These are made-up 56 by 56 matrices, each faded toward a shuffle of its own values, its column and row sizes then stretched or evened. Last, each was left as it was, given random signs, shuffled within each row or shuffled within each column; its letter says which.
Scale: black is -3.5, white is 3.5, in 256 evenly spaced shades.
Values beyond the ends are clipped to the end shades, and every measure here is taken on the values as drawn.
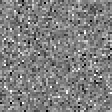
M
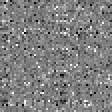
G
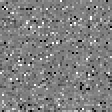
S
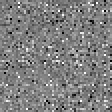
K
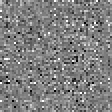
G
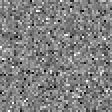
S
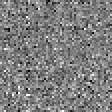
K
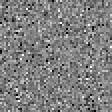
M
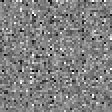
K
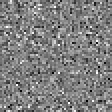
K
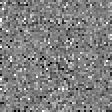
K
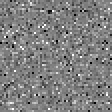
S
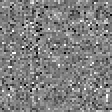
G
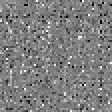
K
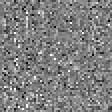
M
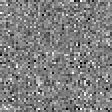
G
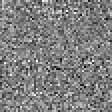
S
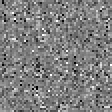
K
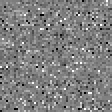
S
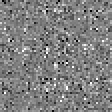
K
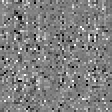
G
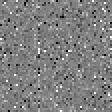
M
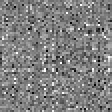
G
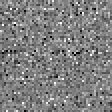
S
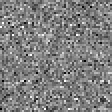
S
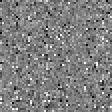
M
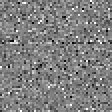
S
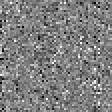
M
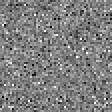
S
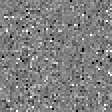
M
